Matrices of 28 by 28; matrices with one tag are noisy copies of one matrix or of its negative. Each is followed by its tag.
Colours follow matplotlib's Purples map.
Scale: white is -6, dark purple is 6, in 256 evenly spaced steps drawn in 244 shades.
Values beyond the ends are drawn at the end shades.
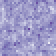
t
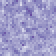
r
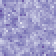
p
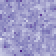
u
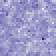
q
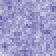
u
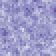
r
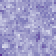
u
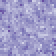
r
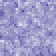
p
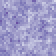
q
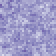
u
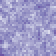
u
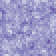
t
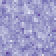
r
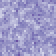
p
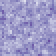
t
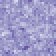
r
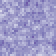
p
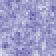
u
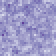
r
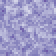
r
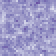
t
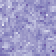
u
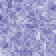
u
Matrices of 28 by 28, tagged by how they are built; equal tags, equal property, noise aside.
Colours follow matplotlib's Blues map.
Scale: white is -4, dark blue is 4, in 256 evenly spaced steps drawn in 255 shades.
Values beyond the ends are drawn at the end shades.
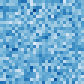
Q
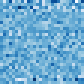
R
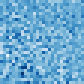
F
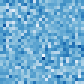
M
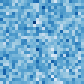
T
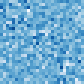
M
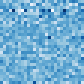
R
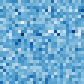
R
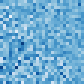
F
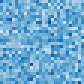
Q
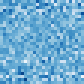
R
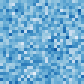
Q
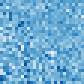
F
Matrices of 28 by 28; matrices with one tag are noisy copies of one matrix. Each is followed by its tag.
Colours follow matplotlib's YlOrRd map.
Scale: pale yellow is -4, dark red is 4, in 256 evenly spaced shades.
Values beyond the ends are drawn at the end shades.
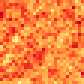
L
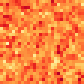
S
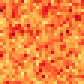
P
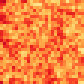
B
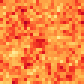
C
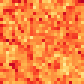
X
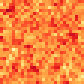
X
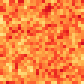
P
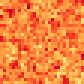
X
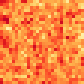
B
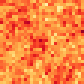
C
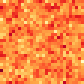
P
